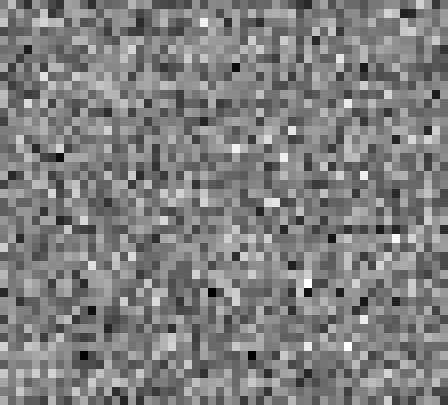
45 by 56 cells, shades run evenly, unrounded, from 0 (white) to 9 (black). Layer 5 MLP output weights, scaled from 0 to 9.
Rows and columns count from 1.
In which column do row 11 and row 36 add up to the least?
33
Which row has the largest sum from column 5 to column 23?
4
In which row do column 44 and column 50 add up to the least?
27
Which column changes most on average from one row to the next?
46
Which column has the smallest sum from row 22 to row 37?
44
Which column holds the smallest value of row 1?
53
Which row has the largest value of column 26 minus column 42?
14
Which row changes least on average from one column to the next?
10
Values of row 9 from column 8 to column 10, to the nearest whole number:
5 5 2
